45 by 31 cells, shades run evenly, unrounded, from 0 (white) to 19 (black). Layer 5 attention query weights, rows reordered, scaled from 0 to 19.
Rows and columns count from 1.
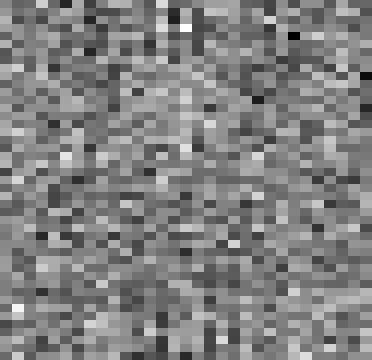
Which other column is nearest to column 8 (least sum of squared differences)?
13
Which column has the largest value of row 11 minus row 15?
16
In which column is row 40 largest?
14
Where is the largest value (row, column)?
5, 25
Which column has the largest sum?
8
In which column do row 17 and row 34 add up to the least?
7
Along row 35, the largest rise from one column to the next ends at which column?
3
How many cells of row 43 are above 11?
8
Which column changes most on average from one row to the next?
6
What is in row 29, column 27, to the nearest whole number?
15
